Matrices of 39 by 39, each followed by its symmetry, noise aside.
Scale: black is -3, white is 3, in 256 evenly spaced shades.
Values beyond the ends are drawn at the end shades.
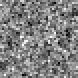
same after a half turn.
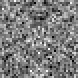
mirrored left to right.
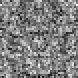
mirrored left to right.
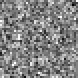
symmetric across the other diagonal.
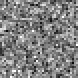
no symmetry.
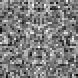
mirrored left to right.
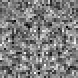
mirrored left to right.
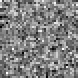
no symmetry.
